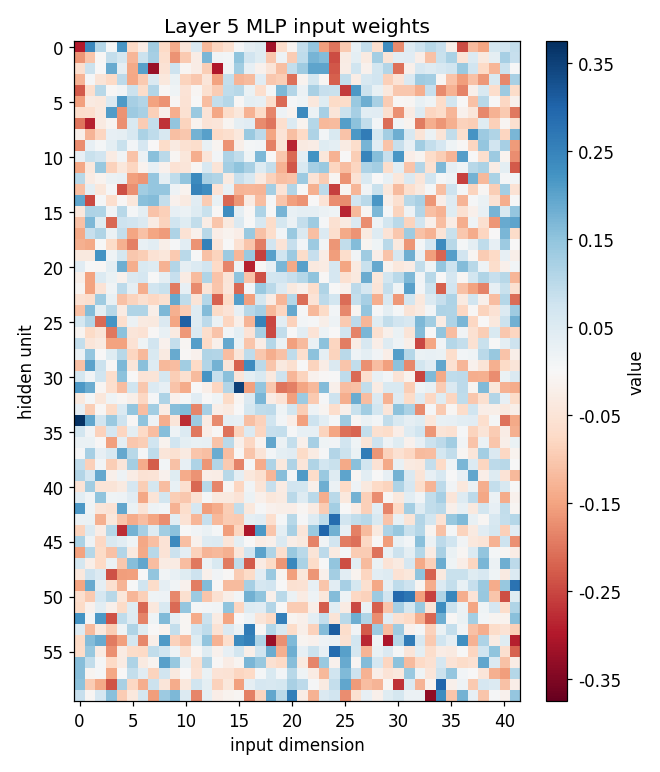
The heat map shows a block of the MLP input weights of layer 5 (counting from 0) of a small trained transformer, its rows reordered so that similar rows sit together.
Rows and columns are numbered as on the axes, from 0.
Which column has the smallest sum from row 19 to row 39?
25
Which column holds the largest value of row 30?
12
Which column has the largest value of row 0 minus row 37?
29
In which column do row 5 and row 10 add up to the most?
27
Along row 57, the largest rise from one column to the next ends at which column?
41
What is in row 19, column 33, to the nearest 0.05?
-0.15
